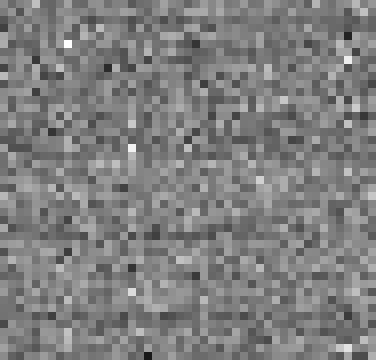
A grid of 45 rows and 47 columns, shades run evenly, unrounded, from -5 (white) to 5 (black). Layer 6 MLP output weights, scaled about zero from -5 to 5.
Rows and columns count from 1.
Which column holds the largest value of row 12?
5
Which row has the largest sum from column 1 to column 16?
40
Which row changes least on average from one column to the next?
3
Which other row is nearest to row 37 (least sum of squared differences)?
14
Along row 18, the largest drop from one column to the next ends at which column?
25
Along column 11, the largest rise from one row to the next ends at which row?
30
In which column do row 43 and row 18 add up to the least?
9
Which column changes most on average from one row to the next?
44
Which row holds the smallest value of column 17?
19
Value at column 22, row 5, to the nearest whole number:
-2
